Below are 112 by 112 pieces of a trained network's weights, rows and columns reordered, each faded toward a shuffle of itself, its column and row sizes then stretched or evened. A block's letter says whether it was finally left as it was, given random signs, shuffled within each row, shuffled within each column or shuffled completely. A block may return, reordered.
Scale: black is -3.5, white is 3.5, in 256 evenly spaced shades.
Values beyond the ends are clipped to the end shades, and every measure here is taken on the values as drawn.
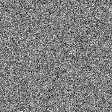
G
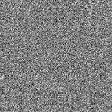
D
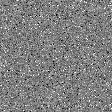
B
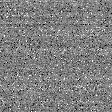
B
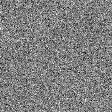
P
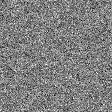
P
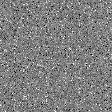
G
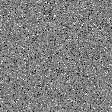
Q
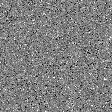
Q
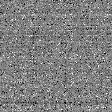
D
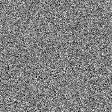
G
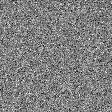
B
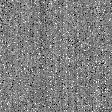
P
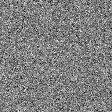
P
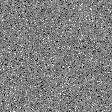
Q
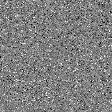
G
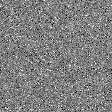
B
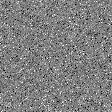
Q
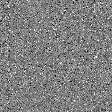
G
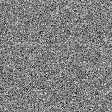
B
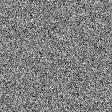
Q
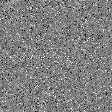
G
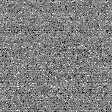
B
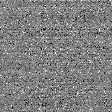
D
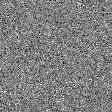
P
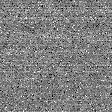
B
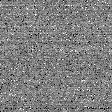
B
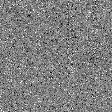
G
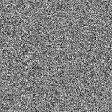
D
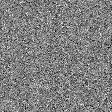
P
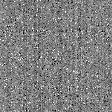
D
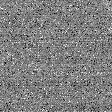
B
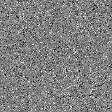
G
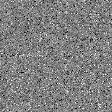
G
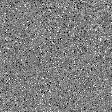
G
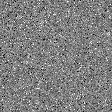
Q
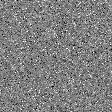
Q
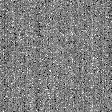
P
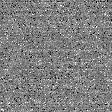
B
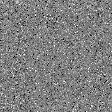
P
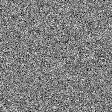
B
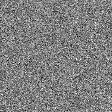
G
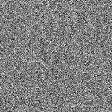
D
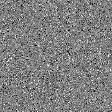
G
